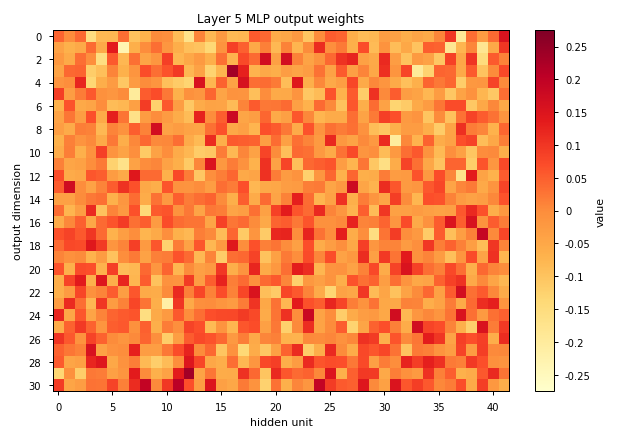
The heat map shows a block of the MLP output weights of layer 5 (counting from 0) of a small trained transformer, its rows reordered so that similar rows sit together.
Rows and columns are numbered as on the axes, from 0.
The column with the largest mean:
41
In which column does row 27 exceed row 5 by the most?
7
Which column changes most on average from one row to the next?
16
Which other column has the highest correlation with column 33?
39
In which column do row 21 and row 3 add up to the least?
33
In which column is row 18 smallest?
10
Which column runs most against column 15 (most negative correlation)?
25
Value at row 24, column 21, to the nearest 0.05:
0.1
